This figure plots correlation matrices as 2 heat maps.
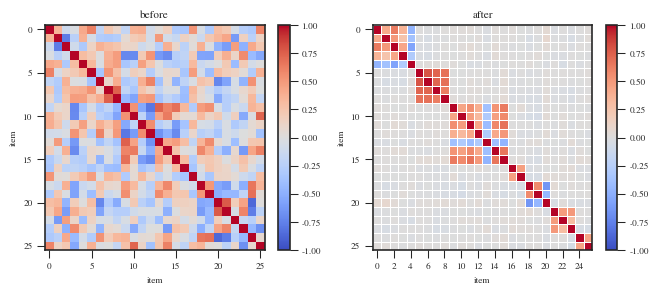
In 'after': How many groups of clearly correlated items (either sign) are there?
7
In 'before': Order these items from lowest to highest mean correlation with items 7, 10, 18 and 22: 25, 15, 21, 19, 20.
21, 20, 19, 15, 25
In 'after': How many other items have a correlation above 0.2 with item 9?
5
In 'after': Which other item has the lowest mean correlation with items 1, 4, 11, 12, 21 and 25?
13
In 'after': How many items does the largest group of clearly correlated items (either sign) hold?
7
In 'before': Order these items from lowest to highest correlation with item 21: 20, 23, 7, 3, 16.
7, 16, 3, 23, 20
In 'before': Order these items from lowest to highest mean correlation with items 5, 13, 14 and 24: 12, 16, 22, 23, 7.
12, 23, 22, 16, 7
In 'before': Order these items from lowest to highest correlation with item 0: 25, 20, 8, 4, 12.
12, 8, 20, 4, 25
